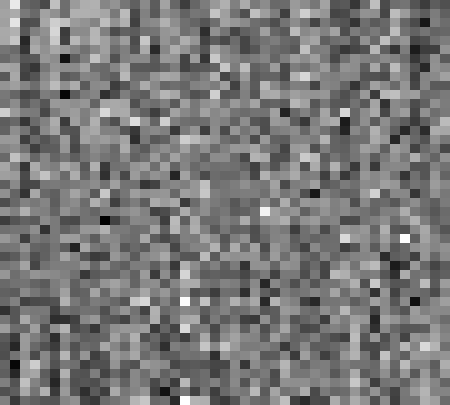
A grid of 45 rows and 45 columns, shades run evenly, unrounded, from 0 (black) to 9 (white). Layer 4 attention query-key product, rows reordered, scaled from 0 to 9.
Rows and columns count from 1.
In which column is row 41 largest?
4
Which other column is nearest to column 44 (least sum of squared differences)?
24
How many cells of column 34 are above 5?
7
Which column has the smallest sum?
42
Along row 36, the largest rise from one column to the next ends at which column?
39
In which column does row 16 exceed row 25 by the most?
11
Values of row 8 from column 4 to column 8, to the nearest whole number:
2 4 5 5 5
